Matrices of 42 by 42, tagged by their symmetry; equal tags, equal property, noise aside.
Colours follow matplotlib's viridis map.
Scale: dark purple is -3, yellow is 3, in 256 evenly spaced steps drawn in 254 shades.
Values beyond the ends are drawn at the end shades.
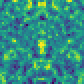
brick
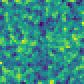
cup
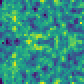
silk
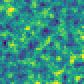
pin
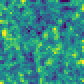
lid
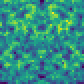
brick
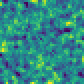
lid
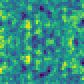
silk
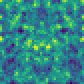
brick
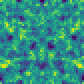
brick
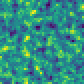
cup
